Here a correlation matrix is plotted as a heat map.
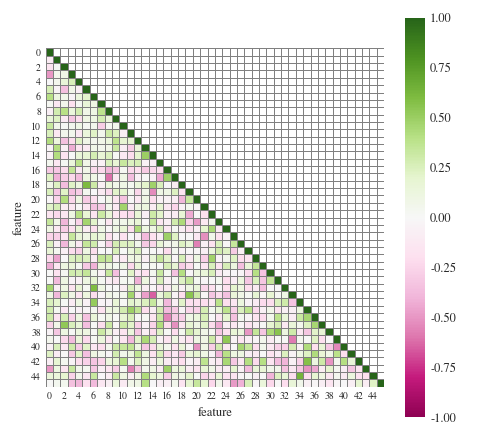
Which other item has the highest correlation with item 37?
2
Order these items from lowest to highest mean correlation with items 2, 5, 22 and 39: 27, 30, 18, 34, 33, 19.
33, 19, 34, 27, 18, 30
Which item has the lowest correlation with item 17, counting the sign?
8
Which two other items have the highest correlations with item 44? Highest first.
34, 13
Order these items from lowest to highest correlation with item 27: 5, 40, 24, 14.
14, 5, 24, 40
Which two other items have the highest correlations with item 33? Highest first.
19, 11
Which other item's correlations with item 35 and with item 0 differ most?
42
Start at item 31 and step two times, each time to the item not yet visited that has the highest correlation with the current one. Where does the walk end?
30
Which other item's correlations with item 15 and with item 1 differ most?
28
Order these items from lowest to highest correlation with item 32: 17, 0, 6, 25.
17, 25, 0, 6
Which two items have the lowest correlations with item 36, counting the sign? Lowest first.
16, 43
